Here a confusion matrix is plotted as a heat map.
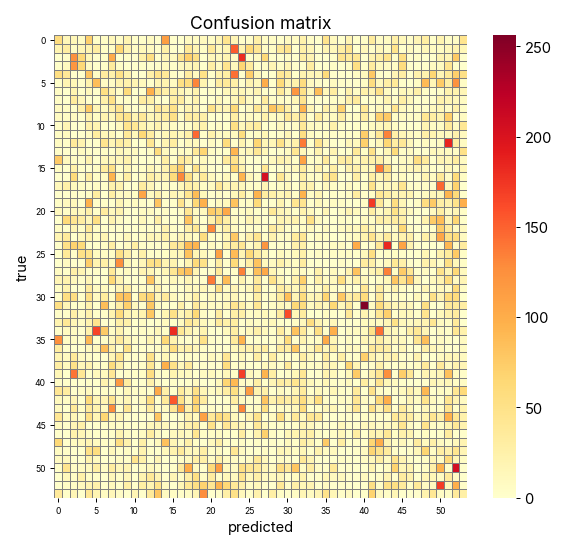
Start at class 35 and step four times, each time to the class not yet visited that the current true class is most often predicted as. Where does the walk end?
30
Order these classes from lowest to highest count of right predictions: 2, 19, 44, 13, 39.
44, 13, 39, 19, 2
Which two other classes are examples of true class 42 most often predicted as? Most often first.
15, 43
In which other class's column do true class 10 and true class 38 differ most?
14
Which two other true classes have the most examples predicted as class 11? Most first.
18, 30
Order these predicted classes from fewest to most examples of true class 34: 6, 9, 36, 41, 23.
9, 23, 41, 6, 36
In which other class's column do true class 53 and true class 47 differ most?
19
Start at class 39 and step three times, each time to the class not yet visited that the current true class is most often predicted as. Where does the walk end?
7
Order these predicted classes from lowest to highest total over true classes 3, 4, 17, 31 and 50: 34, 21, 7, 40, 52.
34, 7, 21, 40, 52
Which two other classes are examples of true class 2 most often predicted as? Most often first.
24, 7
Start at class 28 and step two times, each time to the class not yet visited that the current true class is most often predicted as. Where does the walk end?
22
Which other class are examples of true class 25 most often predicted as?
21
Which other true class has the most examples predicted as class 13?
41
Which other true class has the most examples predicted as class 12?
6
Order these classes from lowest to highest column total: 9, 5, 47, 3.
47, 3, 5, 9
